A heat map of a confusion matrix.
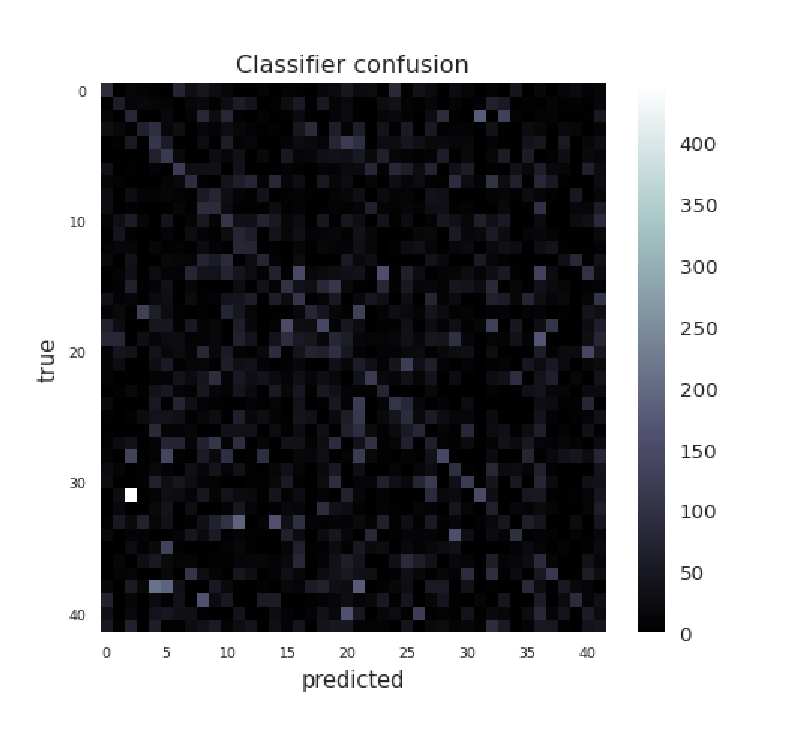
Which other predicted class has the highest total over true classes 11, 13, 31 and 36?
2
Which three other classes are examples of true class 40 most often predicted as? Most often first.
20, 26, 36
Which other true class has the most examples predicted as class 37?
18
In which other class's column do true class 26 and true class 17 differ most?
3
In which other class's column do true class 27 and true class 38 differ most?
4
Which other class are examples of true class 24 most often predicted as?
21
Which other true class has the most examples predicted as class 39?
13
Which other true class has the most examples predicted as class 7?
37
